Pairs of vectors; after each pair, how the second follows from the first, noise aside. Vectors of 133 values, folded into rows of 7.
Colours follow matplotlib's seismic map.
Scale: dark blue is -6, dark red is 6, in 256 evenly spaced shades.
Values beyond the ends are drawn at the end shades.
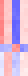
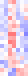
wrapped around, negated, shrunk.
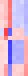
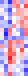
negated.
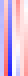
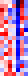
reversed, scaled up.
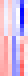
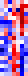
negated, scaled up.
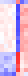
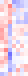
reversed, shrunk.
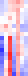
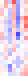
reversed, negated, shrunk.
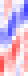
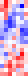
wrapped around, negated.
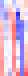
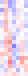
reversed, negated, shrunk.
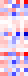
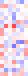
wrapped around, negated, shrunk.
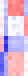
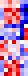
reversed, scaled up.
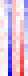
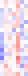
wrapped around, negated, shrunk.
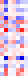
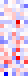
wrapped around, negated, partly zeroed.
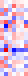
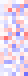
wrapped around, negated, shrunk.
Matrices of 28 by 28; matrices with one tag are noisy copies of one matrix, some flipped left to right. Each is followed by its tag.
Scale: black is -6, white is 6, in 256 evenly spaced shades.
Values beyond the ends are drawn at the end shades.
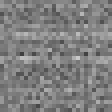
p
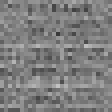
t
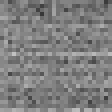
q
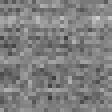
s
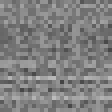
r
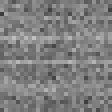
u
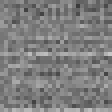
q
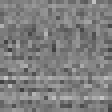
r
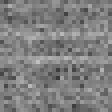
p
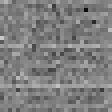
t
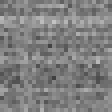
s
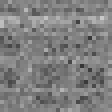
s
